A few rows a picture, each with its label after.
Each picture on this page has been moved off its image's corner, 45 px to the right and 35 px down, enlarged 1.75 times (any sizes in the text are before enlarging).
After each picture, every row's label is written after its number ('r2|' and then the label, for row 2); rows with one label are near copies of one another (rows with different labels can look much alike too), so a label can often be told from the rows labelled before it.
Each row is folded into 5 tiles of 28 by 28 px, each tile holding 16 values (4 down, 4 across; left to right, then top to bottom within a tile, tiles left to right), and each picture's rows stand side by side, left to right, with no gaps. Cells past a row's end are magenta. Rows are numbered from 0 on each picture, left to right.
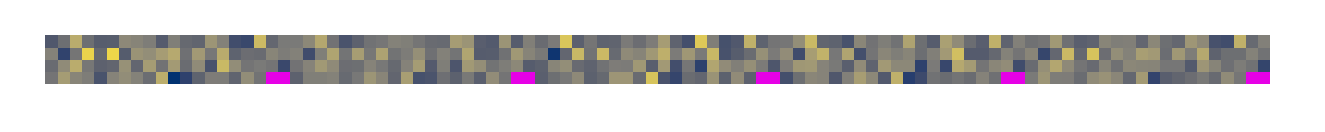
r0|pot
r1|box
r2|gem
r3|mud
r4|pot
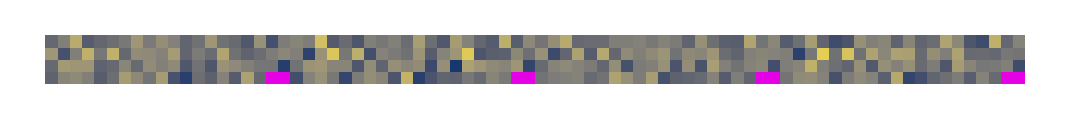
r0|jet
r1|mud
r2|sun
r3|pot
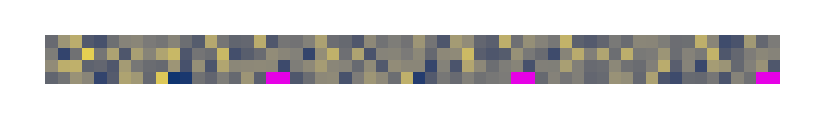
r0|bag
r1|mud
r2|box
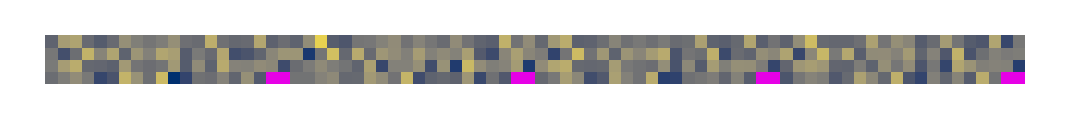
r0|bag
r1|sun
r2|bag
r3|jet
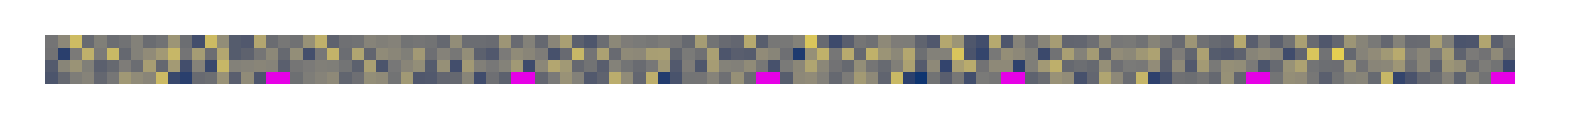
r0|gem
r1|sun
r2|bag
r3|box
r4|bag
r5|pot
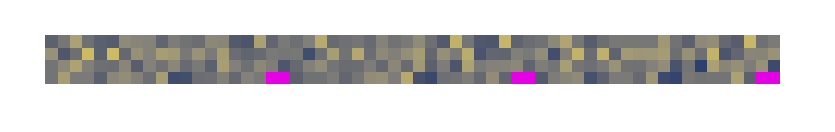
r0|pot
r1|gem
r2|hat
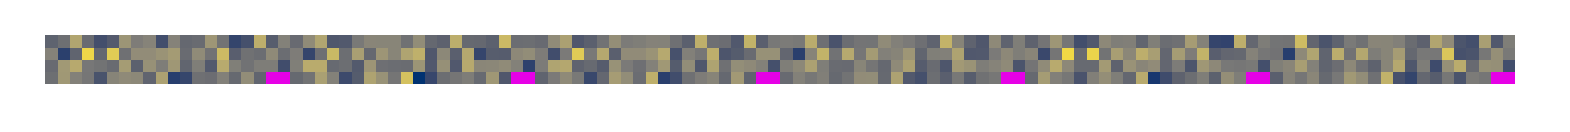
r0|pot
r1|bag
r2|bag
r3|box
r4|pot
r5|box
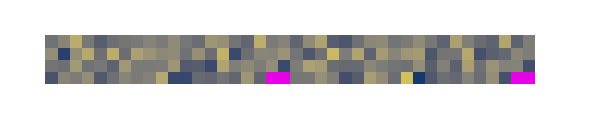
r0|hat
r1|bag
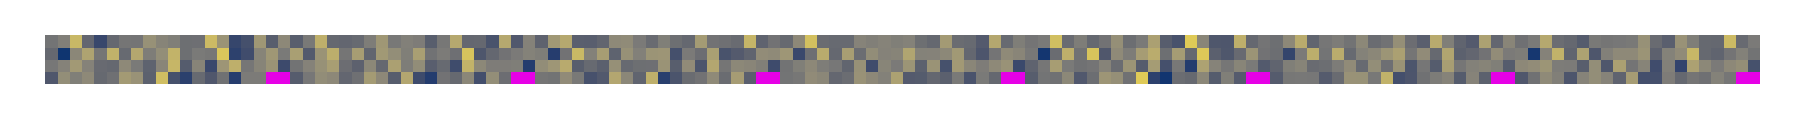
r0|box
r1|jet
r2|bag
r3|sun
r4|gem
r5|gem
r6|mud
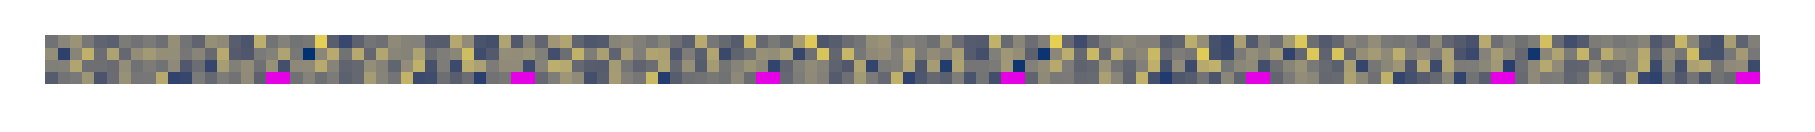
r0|hat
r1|box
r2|bag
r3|sun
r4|box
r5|sun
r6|box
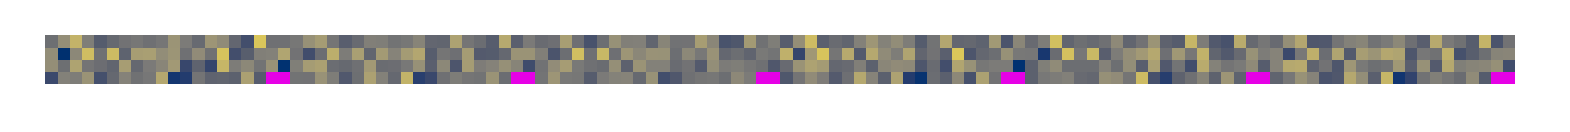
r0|hat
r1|bag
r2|pot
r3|jet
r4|gem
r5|bag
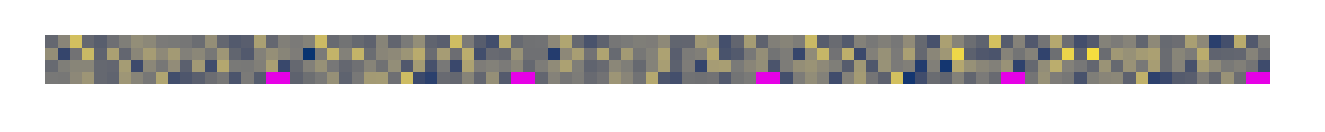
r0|sun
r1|gem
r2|box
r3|mud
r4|pot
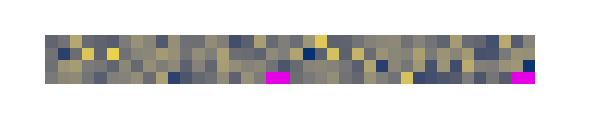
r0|pot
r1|sun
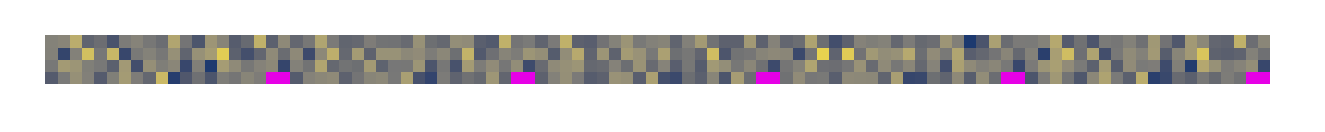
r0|mud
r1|hat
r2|jet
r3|pot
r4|mud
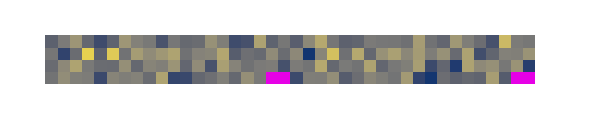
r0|pot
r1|hat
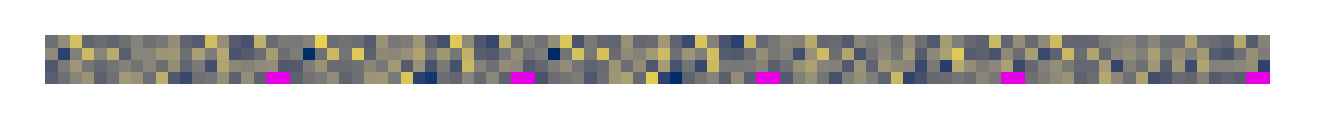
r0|gem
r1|gem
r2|gem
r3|mud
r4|sun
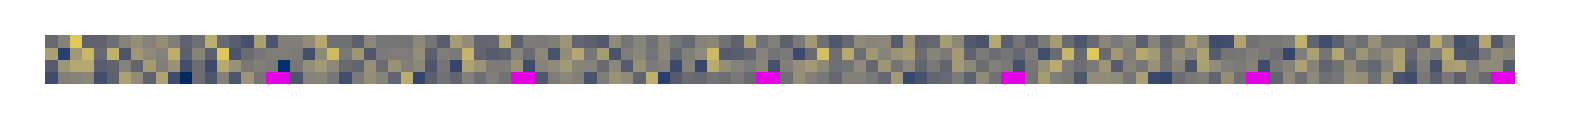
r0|jet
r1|mud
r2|mud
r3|pot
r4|pot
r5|box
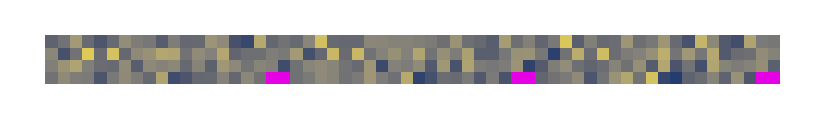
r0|pot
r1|sun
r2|gem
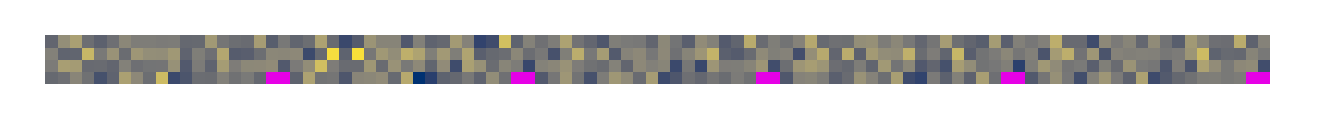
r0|bag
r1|pot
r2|mud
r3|jet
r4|mud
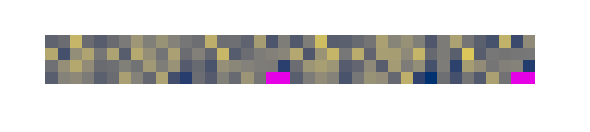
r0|jet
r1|jet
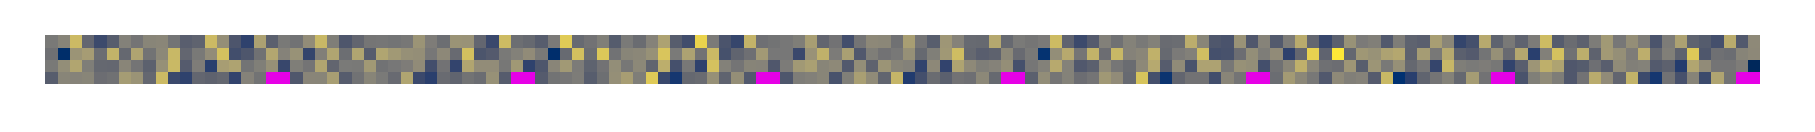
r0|box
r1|hat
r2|gem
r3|mud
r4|box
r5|pot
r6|jet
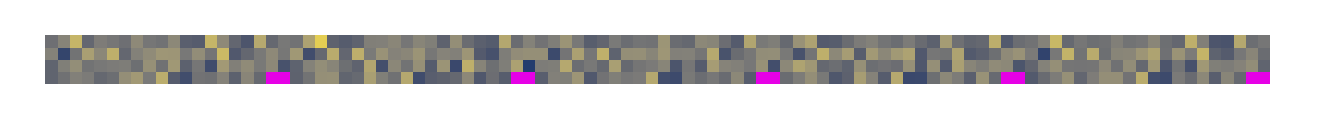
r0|gem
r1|sun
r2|hat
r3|bag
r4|gem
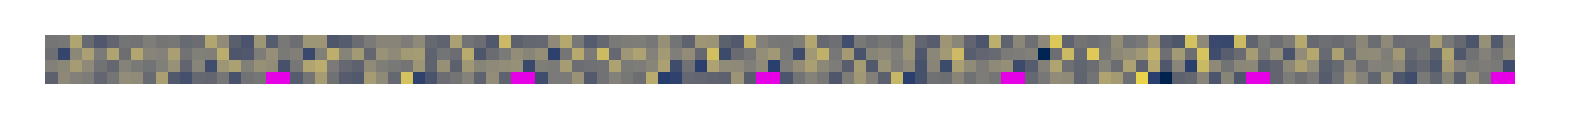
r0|box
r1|bag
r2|hat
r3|mud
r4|gem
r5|jet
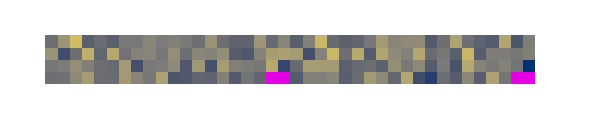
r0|sun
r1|jet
